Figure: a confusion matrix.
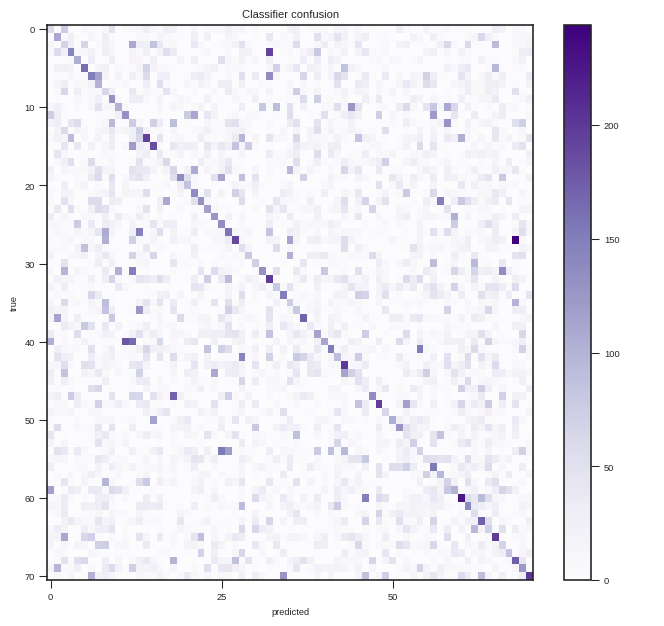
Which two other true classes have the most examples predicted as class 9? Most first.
12, 37
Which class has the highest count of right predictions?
60
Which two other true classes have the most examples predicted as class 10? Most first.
31, 59
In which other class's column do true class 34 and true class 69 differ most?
1
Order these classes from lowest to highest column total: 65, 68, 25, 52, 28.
25, 52, 68, 65, 28
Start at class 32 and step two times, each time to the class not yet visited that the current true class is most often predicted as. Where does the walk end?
13
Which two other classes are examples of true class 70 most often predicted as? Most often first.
34, 6
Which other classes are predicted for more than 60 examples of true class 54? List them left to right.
25, 26, 39, 41, 43, 69
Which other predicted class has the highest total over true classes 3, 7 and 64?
32
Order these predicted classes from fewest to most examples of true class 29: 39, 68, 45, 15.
45, 39, 68, 15
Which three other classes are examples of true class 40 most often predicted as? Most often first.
11, 12, 0
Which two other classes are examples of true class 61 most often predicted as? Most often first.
28, 42
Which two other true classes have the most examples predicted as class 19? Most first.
37, 63
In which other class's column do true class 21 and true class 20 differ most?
52
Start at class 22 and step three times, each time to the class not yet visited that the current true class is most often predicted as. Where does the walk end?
46
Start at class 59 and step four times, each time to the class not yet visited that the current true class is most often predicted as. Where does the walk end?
58
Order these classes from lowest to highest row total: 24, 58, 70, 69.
24, 58, 69, 70
